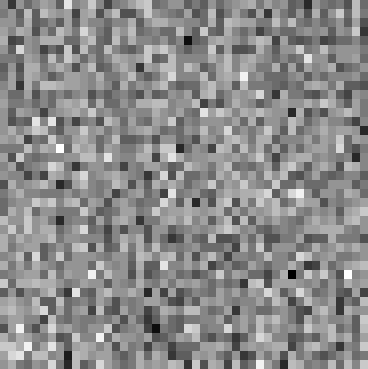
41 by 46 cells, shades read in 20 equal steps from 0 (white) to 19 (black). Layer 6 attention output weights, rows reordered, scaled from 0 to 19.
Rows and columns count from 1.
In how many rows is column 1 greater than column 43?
12
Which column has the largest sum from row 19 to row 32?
19
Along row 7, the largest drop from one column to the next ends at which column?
39
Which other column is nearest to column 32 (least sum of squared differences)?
17
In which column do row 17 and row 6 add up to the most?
23
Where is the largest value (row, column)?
31, 37
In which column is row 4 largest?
46
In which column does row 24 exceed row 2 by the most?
43
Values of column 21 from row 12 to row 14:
5 8 8
